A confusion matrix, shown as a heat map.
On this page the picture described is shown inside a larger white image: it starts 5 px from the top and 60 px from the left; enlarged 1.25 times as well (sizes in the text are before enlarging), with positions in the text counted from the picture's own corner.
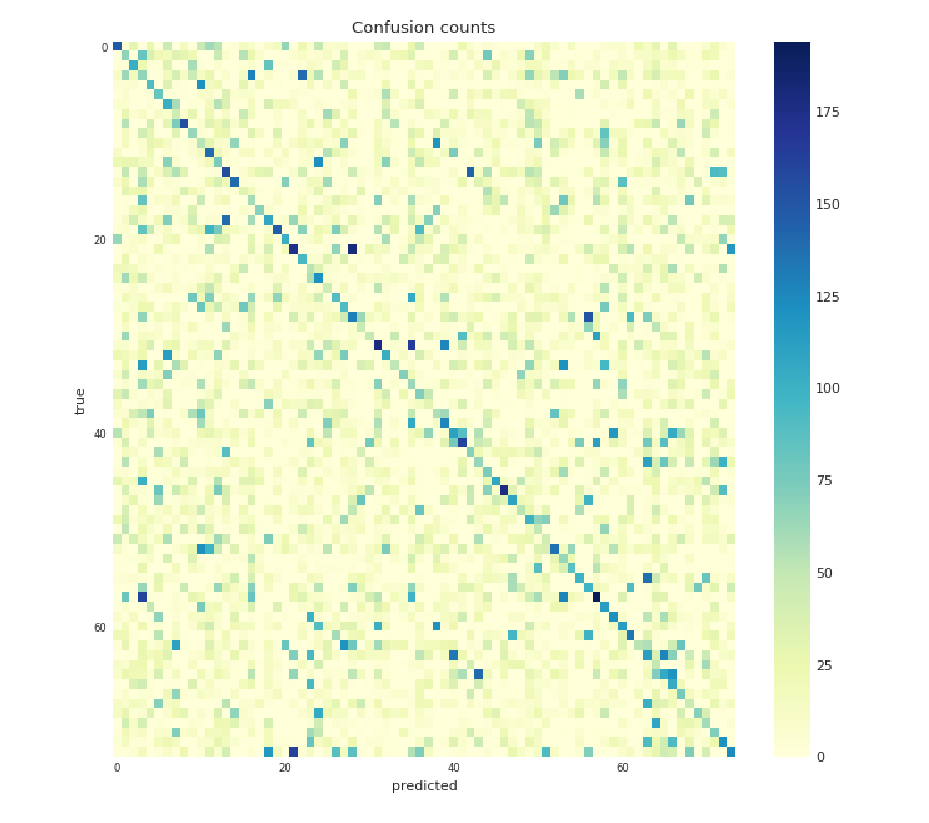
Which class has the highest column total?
3
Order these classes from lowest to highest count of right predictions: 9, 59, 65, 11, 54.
9, 54, 65, 59, 11
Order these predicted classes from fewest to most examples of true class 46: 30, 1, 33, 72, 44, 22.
22, 33, 1, 30, 44, 72
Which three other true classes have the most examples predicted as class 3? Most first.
57, 33, 45
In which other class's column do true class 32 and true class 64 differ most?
6
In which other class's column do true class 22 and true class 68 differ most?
63
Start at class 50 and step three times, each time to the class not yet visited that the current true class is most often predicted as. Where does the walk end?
38
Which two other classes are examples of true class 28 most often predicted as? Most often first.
56, 61
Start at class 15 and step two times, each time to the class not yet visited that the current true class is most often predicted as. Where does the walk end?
53
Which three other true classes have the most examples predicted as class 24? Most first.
12, 69, 60
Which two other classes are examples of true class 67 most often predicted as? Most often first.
7, 42
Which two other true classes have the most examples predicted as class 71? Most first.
13, 43
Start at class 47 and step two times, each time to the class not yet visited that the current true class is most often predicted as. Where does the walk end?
61
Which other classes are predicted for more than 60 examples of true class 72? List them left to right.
23, 63, 66
